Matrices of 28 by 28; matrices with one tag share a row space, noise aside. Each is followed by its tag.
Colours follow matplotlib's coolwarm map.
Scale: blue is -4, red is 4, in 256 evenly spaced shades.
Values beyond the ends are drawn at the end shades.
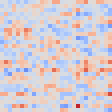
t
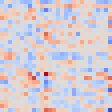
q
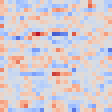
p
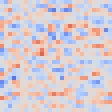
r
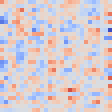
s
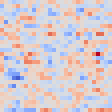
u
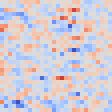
p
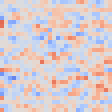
r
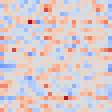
q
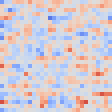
r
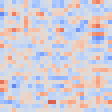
r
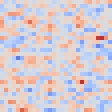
u
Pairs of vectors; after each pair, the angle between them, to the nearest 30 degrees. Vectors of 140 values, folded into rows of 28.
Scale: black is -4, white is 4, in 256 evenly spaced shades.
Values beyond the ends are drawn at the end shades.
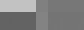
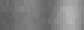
90 degrees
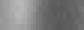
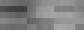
150 degrees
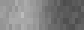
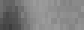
120 degrees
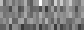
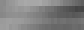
90 degrees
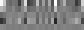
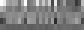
30 degrees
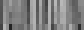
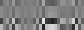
90 degrees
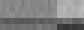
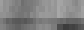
30 degrees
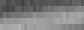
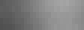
90 degrees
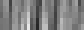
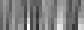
60 degrees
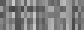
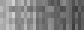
60 degrees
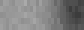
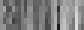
120 degrees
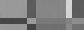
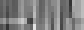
120 degrees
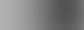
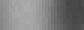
30 degrees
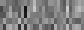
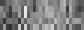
150 degrees
